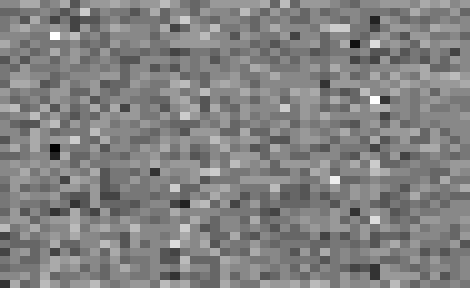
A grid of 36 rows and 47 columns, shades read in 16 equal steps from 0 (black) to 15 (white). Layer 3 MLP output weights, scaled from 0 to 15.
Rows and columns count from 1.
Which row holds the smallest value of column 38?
3
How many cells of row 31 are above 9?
5
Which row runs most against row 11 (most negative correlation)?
16
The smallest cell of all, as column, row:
6, 19
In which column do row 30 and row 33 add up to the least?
33
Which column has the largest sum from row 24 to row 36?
23
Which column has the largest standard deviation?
38
